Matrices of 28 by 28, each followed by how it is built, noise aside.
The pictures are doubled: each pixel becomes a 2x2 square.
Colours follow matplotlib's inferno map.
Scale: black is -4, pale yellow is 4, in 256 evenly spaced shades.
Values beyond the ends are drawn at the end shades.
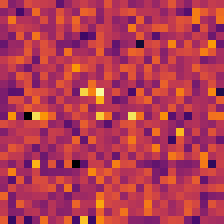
uneven rows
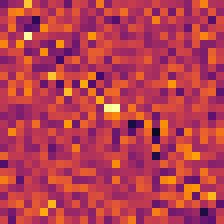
banded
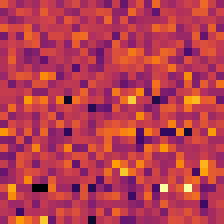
uneven rows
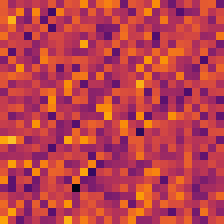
Hankel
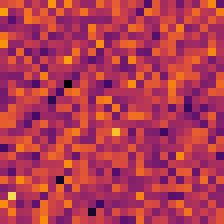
Hankel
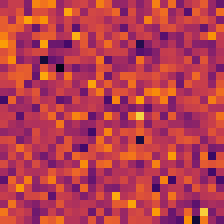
block diagonal
